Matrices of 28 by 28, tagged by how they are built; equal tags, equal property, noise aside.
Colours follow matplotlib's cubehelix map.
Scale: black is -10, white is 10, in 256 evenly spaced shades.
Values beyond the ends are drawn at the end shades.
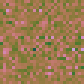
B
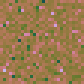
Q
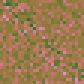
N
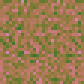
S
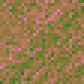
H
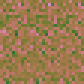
S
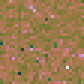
Q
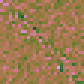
N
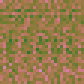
S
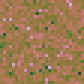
Q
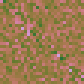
N
